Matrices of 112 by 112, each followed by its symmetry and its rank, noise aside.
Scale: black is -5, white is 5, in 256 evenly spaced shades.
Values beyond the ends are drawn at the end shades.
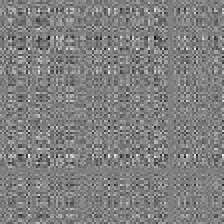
no symmetry, rank three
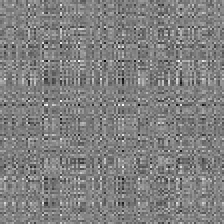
no symmetry, rank three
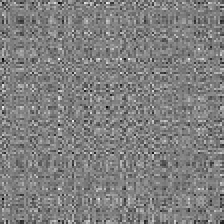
symmetric, rank four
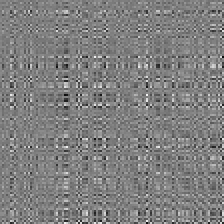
no symmetry, rank two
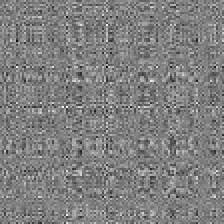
antisymmetric, rank four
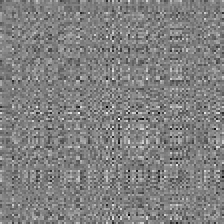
symmetric, rank four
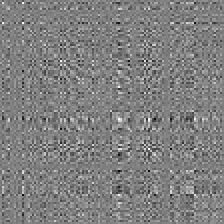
symmetric, rank three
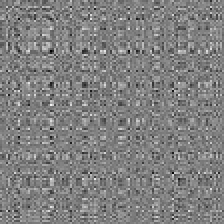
symmetric, rank four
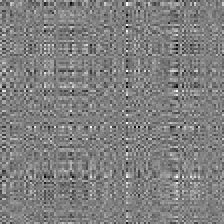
no symmetry, rank three
